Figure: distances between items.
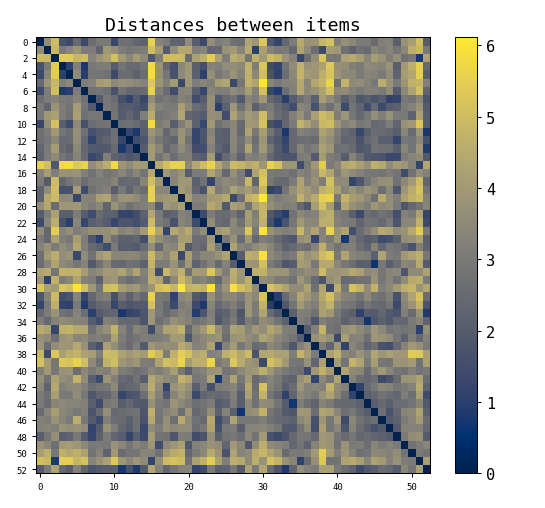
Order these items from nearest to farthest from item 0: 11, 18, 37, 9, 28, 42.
18, 11, 9, 42, 37, 28
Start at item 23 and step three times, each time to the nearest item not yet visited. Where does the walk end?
43
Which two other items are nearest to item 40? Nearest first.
36, 20
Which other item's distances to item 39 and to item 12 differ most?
21
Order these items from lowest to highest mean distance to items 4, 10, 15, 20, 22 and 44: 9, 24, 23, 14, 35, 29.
14, 9, 24, 35, 29, 23
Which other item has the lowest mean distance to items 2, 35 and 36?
51
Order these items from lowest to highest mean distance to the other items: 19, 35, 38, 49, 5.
49, 35, 5, 19, 38
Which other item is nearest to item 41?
24
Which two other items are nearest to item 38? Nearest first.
1, 29
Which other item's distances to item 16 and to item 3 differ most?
28
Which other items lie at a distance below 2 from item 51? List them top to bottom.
2, 15, 35
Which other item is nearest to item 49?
16
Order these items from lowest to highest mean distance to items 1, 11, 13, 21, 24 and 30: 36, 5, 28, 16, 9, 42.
42, 9, 36, 16, 5, 28
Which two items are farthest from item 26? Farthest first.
30, 39
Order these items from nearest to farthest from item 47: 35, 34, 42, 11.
34, 11, 35, 42
